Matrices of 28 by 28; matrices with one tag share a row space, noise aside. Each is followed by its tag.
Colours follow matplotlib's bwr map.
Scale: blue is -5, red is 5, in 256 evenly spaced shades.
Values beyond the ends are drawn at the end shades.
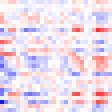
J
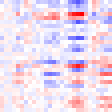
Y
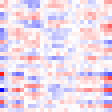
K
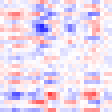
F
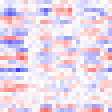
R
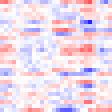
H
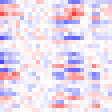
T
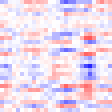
H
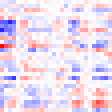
J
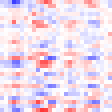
F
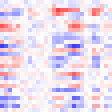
T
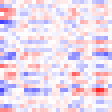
J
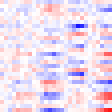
Y
